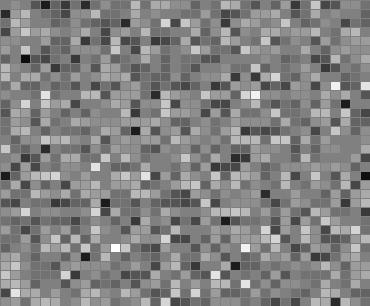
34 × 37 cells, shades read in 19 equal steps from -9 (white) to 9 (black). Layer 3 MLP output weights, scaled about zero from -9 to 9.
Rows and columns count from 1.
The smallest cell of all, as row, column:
28, 12
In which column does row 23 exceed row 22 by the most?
11
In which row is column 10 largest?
10
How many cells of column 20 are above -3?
29
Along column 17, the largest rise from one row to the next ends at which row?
4
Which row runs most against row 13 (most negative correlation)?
22
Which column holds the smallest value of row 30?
2
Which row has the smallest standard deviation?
14
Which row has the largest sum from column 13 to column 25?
25
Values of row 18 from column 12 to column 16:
0 -4 -1 1 0
